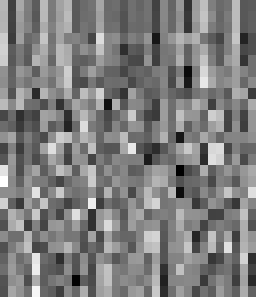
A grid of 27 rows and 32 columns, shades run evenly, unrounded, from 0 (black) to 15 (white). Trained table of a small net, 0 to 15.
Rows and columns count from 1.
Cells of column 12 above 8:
10
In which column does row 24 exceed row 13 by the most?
5
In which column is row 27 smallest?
21
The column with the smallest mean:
16
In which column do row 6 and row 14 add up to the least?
20
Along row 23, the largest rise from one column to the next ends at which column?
29
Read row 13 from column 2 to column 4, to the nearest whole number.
10 5 7
